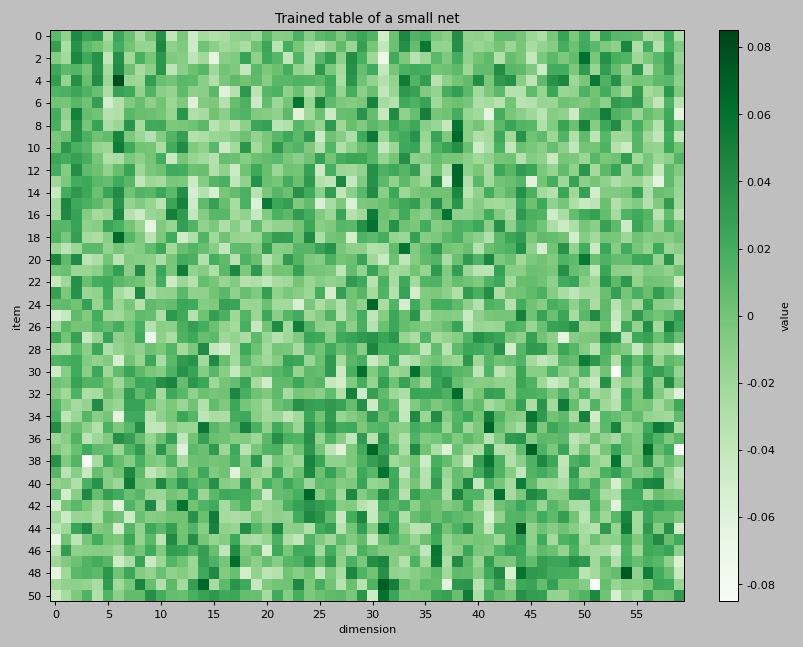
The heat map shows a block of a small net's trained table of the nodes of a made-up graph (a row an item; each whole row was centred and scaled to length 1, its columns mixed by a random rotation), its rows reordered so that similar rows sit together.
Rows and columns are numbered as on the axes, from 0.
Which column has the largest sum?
38
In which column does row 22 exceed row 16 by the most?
28
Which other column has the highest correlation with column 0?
53
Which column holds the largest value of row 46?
36
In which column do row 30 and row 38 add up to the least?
3
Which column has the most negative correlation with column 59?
30
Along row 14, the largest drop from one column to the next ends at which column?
13
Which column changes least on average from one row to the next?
5
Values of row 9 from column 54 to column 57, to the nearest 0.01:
-0.02 0.01 -0.02 -0.04
